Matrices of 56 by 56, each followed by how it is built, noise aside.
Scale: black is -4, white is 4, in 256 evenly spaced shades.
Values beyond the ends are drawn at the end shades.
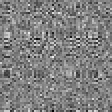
low rank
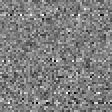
uneven rows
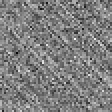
Toeplitz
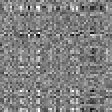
low rank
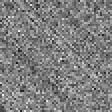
Toeplitz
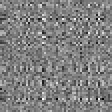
low rank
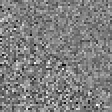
lower triangular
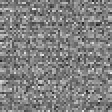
blocks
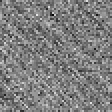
Toeplitz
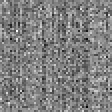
blocks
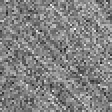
Toeplitz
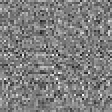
low rank
